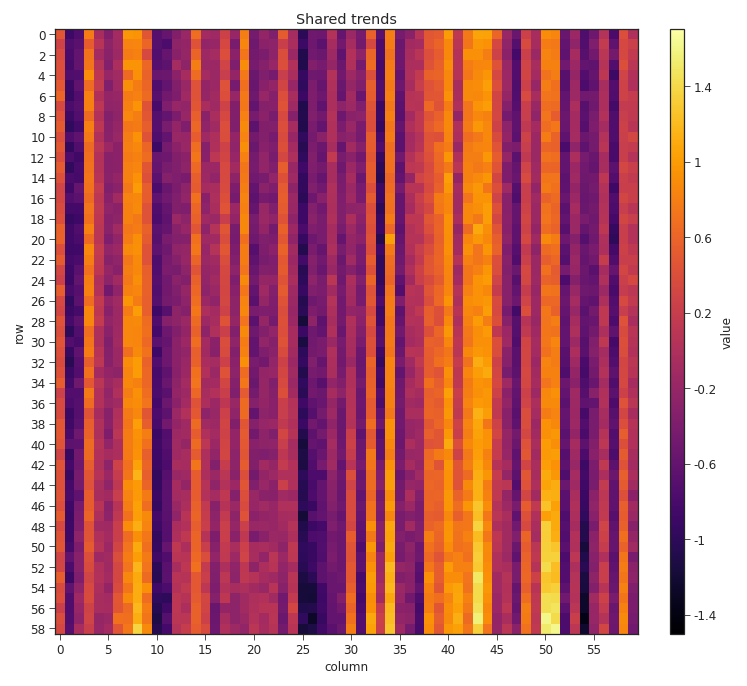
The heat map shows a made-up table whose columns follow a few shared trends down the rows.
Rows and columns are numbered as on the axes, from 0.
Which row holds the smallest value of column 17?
56
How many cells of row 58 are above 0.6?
16
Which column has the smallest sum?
25
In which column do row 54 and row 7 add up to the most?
43
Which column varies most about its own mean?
41
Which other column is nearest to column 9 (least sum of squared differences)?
38
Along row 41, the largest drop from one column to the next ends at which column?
52
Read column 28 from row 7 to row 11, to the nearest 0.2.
0 0 0 0 0
